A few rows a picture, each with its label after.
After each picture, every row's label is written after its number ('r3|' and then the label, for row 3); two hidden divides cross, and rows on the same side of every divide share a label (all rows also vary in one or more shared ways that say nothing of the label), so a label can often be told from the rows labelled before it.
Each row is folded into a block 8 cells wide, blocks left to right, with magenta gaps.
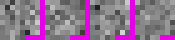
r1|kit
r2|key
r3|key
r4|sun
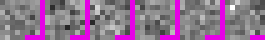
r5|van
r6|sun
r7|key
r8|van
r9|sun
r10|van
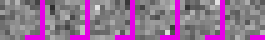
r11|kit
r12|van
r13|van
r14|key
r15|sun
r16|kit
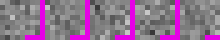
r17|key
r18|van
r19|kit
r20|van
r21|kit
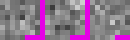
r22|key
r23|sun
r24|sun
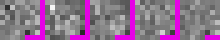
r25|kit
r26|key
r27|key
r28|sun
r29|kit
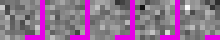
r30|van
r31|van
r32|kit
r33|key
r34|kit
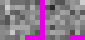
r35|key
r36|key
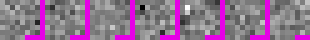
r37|sun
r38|key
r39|kit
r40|kit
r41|kit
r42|kit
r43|sun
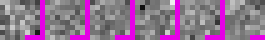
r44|key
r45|van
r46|van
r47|key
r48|sun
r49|kit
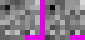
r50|key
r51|key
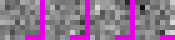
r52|sun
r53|sun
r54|kit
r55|kit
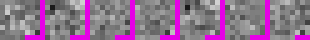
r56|key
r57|sun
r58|sun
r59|van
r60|sun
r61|key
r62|van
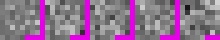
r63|kit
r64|key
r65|key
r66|key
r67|sun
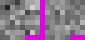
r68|key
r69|kit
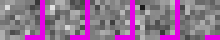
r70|van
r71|kit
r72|kit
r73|van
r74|key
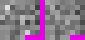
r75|sun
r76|sun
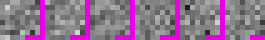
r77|van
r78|key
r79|kit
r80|sun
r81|kit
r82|sun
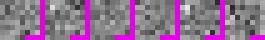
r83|kit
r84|kit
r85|key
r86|van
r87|van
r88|van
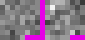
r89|sun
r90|van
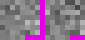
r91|kit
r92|kit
